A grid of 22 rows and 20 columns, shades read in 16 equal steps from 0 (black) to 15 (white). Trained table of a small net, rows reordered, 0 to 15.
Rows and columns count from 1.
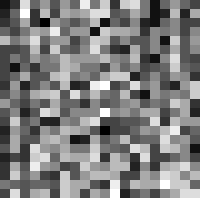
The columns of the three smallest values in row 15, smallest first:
11, 1, 4
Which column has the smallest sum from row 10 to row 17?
3
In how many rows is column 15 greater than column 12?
9
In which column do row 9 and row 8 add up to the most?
7
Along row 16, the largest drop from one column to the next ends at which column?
8
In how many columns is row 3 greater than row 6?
6
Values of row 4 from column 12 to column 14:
10 10 9
